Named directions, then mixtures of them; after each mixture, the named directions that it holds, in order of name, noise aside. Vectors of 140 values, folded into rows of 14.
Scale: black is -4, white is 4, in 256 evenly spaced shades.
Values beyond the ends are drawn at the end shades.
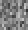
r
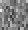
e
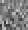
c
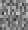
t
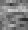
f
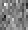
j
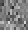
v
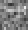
f, r.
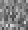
e, v.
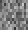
j, r, v.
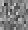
j, v.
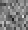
c, j, v.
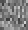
t, v.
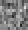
c, f, r.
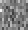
e.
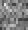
f, j, t.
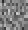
c, t.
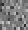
c, e, v.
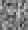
f, r, t.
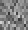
c, v.
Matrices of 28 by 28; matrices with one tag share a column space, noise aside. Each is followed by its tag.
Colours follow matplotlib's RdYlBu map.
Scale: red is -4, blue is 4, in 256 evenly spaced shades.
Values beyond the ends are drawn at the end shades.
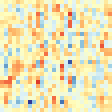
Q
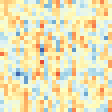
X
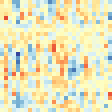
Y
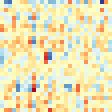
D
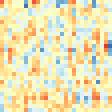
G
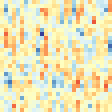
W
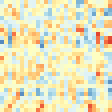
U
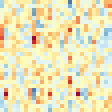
U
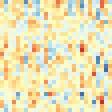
Y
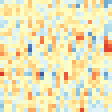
X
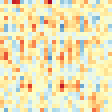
D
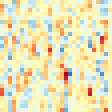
X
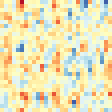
Y
